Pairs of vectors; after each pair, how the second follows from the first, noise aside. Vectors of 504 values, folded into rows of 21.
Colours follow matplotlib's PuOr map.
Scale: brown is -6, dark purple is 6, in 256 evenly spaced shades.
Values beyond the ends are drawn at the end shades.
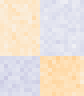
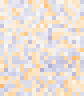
sign-scrambled.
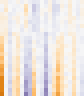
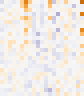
reversed, partly zeroed.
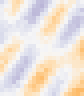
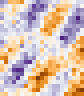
scaled up.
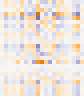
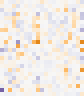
wrapped around, negated, partly zeroed.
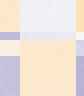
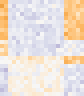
reversed, negated.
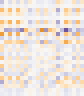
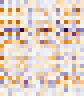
scaled up.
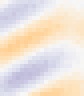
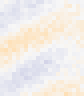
shrunk.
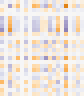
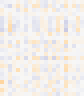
shrunk.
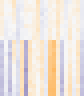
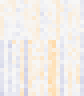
shrunk.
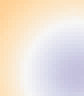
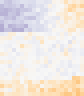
reversed, partly zeroed.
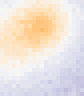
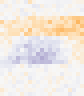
wrapped around, negated, partly zeroed.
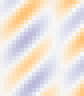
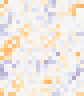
wrapped around, negated, partly zeroed.
